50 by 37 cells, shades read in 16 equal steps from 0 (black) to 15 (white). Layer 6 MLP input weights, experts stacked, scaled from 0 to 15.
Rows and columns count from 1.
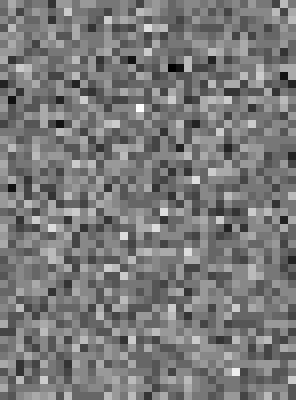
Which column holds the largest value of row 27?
21
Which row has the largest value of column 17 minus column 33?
48
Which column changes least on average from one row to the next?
26
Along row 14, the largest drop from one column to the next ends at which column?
19
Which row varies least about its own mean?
49
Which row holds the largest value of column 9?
2
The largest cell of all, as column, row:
18, 14
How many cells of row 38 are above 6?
23
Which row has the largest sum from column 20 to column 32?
13
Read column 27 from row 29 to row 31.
7 6 6
